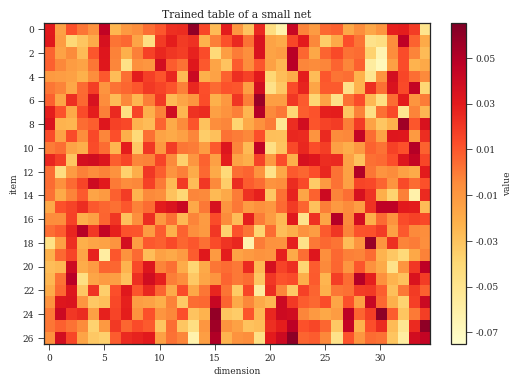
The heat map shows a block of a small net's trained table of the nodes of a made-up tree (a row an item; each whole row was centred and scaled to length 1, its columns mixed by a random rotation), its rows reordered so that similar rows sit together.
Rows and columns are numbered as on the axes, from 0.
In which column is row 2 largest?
22
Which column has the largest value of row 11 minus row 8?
21
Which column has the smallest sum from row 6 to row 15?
20
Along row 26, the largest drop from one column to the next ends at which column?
16
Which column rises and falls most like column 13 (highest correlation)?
19
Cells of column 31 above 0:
11
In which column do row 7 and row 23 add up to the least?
32
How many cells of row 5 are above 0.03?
3
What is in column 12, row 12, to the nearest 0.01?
0
